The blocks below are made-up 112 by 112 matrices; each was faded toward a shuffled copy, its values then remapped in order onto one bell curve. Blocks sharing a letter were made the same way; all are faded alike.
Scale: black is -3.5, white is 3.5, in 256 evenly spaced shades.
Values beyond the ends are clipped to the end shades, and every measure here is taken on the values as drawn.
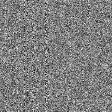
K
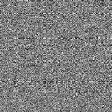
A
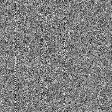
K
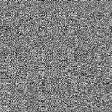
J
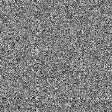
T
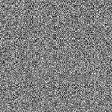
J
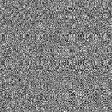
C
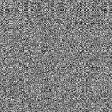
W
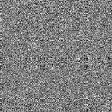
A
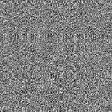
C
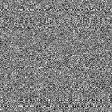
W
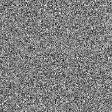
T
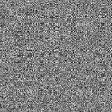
J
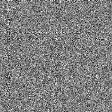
T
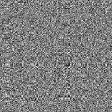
A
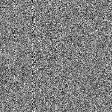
K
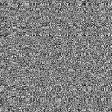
W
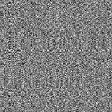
C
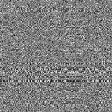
W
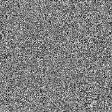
T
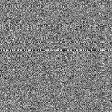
W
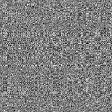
W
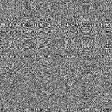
A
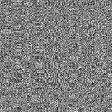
C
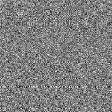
A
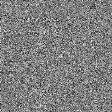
T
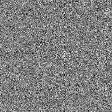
T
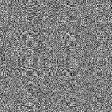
C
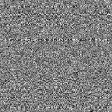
J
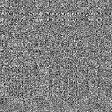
A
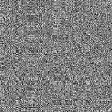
C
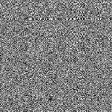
A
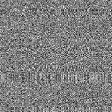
C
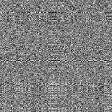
W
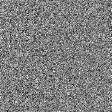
T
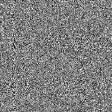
T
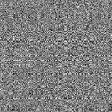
W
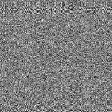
A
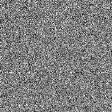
T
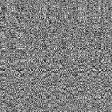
J
